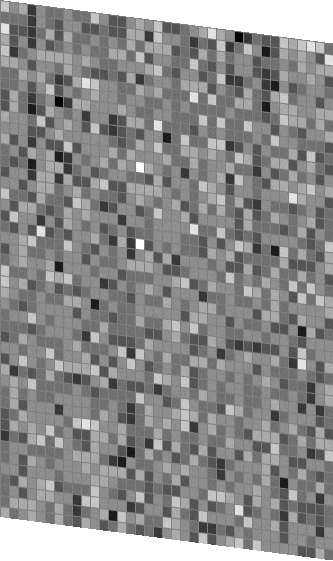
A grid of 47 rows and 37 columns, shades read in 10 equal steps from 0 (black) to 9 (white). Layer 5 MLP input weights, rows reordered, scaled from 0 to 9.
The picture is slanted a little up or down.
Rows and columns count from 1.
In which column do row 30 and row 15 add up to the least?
4
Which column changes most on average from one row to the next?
16
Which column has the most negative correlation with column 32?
30
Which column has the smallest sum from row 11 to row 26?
29
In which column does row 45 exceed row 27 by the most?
11
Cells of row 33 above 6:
5
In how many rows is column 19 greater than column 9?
15
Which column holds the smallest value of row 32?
35
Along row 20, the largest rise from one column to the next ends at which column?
32
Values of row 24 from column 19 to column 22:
5 6 7 3
